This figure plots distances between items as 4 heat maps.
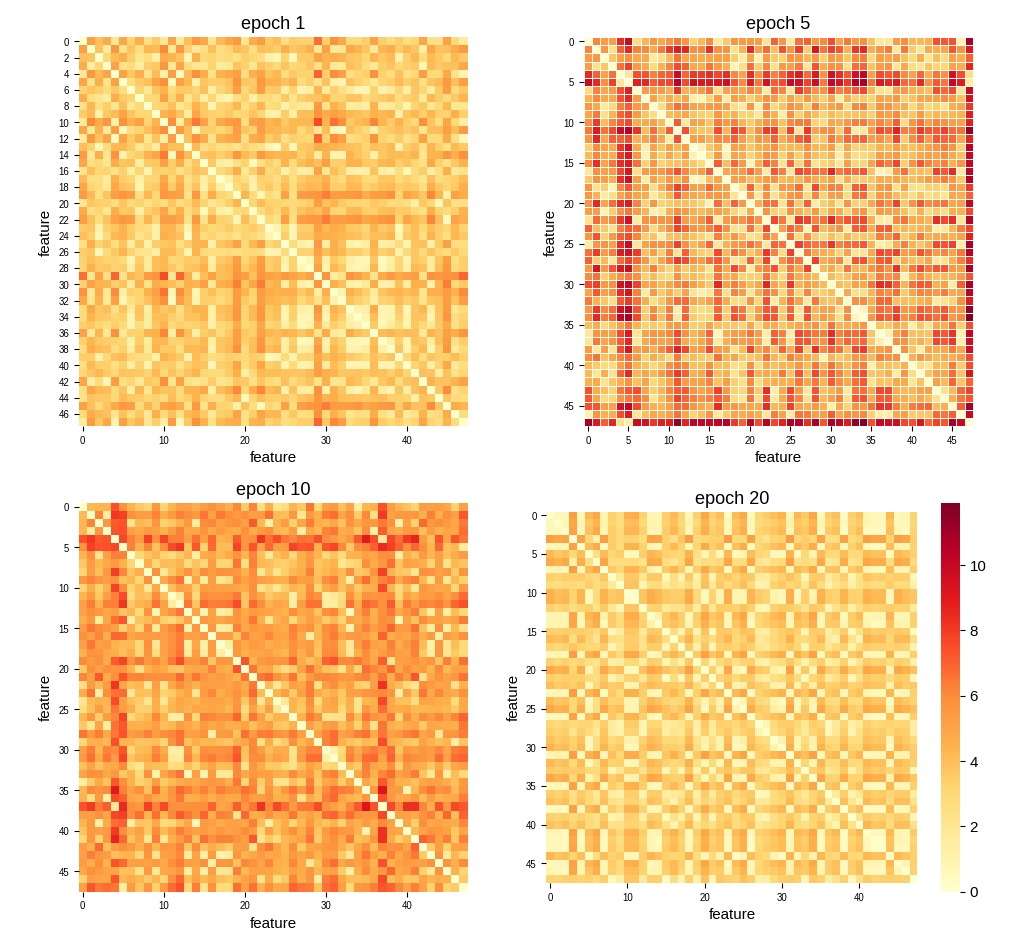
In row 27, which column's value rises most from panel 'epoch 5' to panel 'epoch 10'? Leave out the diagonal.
23
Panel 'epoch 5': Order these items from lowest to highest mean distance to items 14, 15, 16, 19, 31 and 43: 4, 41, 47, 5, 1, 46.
46, 41, 1, 4, 5, 47
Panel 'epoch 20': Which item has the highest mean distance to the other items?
3
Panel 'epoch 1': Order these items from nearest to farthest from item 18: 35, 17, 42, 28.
17, 42, 35, 28
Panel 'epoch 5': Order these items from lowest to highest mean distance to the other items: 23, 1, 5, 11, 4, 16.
23, 16, 1, 11, 4, 5
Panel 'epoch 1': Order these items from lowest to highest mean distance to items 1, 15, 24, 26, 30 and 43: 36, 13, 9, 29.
13, 9, 36, 29
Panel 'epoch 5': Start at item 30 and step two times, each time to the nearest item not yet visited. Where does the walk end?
32
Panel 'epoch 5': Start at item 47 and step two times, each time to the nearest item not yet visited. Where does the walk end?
4
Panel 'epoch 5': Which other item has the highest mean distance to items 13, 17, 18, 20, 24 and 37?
47
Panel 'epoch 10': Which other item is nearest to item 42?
21
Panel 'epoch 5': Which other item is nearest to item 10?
12
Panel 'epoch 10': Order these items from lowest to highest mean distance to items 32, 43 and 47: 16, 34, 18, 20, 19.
18, 20, 34, 16, 19
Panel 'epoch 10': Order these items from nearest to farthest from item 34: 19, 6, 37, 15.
6, 15, 19, 37
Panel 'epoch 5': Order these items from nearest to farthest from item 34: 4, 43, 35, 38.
35, 43, 38, 4
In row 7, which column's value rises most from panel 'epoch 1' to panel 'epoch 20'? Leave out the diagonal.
3
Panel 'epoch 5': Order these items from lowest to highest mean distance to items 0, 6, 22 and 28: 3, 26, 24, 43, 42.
42, 24, 3, 26, 43
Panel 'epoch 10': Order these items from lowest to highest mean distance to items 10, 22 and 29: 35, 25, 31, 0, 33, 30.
0, 25, 35, 33, 30, 31
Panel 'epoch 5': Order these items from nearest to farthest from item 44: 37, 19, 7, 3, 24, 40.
19, 3, 40, 24, 7, 37
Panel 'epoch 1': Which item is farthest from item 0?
29
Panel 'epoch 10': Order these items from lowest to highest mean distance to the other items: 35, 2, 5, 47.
2, 47, 35, 5
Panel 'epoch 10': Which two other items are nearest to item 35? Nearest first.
40, 22
